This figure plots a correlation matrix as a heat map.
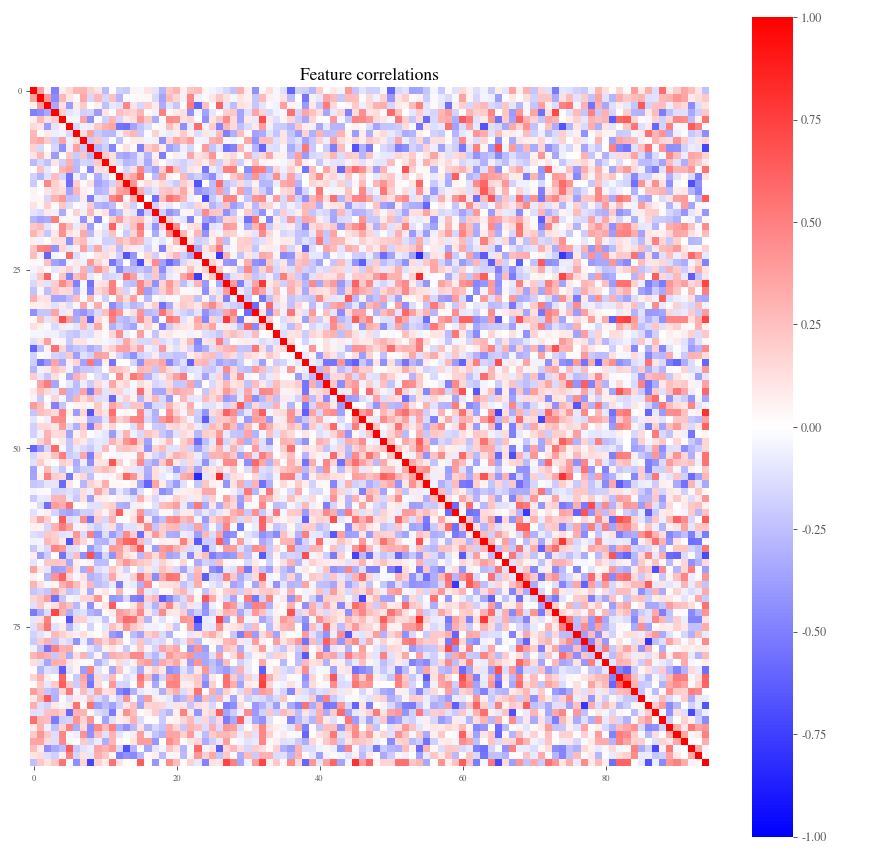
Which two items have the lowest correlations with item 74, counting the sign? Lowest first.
23, 5
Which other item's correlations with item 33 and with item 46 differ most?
71
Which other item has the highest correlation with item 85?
2
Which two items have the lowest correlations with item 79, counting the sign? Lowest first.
38, 76
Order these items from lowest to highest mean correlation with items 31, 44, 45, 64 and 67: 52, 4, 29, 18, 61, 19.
61, 4, 29, 18, 19, 52
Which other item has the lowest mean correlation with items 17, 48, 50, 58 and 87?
67
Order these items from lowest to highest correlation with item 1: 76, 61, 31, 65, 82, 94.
65, 31, 76, 61, 94, 82
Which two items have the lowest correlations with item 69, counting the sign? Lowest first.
59, 77
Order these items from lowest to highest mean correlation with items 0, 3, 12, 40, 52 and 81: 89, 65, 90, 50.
89, 90, 50, 65
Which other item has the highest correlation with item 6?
86
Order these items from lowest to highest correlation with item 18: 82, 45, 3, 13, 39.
82, 45, 13, 39, 3
